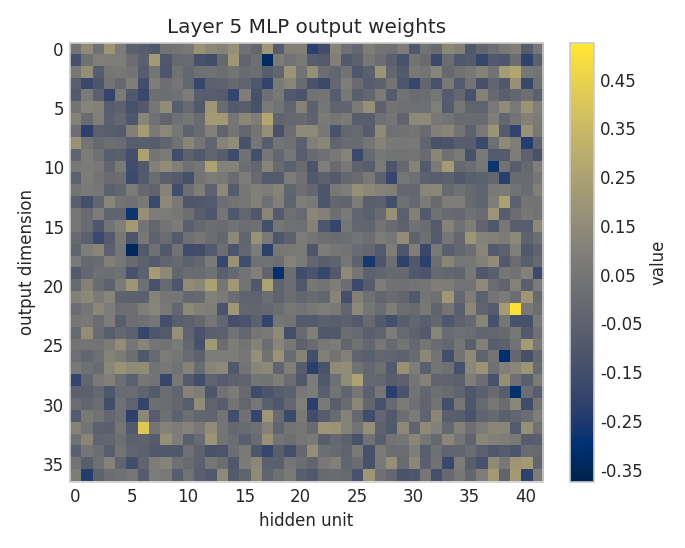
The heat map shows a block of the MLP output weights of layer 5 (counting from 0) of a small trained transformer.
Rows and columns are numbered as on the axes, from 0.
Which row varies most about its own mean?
1
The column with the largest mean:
39
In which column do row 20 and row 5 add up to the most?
12
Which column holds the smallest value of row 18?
26
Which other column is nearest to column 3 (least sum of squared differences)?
19
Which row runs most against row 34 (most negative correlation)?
36
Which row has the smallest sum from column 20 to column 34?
23
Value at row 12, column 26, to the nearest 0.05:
0.15
